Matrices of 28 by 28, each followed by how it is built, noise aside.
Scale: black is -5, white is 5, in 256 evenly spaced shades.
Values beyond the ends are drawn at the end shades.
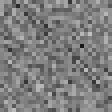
Toeplitz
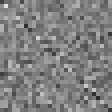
diagonal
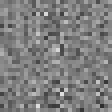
low rank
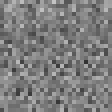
repeating columns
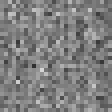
blocks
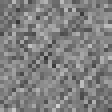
Hankel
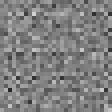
low rank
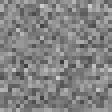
repeating columns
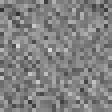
Toeplitz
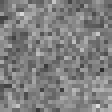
smooth
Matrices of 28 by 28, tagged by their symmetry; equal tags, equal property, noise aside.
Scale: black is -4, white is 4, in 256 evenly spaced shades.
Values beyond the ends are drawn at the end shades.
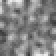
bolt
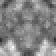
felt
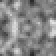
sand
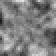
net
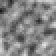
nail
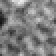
net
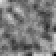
nail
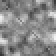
bolt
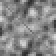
bolt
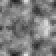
sand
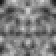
felt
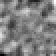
net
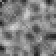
nail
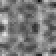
sand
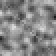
bolt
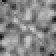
bolt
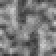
bolt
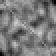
bolt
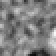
net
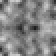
sand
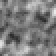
bolt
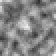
nail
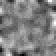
net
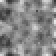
sand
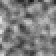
net
